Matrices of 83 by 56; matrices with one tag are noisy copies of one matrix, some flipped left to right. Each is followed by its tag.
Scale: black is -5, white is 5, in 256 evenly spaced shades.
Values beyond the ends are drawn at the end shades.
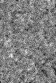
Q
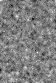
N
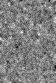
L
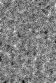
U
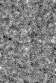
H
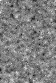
N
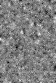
L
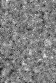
Q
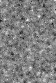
N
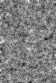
H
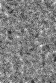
U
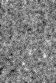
Q
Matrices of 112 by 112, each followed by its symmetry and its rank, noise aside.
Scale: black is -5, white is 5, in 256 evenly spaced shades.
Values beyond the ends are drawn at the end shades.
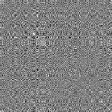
symmetric, rank seven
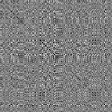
symmetric, rank five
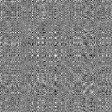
symmetric, rank five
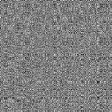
no symmetry, rank seven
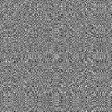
symmetric, rank six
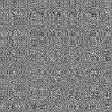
no symmetry, rank five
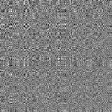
symmetric, rank five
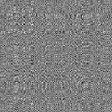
symmetric, rank seven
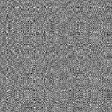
no symmetry, rank seven
